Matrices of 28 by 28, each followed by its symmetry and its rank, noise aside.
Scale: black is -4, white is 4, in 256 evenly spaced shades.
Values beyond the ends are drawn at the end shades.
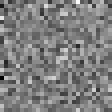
no symmetry, rank six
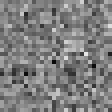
no symmetry, rank eight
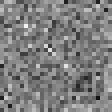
symmetric, rank eight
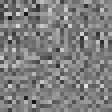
no symmetry, rank six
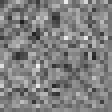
symmetric, rank four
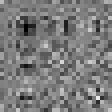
symmetric, rank four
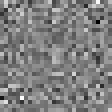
no symmetry, rank four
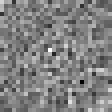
symmetric, rank eight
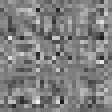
antisymmetric, rank four
